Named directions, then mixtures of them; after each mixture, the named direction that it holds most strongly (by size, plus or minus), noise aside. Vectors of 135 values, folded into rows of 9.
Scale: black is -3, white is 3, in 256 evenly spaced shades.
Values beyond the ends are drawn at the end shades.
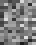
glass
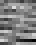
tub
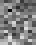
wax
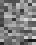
glass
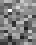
wax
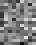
glass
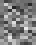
wax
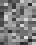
glass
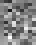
wax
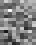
wax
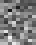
wax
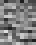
tub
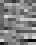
tub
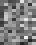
glass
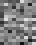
glass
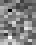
wax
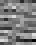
tub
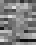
tub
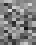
wax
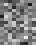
glass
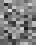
wax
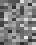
glass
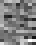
glass
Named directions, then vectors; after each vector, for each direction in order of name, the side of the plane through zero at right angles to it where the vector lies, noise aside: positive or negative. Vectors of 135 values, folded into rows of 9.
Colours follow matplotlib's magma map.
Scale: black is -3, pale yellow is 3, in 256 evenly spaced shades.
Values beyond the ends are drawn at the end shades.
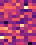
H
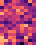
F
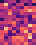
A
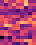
negative, negative, negative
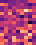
positive, positive, negative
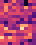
positive, positive, positive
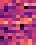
negative, negative, negative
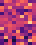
negative, negative, positive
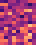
positive, positive, negative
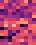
positive, negative, negative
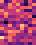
negative, positive, positive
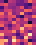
positive, positive, negative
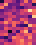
positive, negative, negative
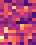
positive, positive, positive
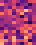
positive, positive, negative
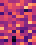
negative, negative, positive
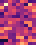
positive, negative, positive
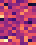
positive, positive, negative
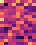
negative, positive, negative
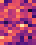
negative, positive, positive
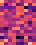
negative, positive, negative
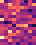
negative, positive, positive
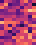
positive, negative, negative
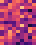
negative, positive, positive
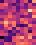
positive, negative, negative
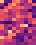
negative, positive, positive
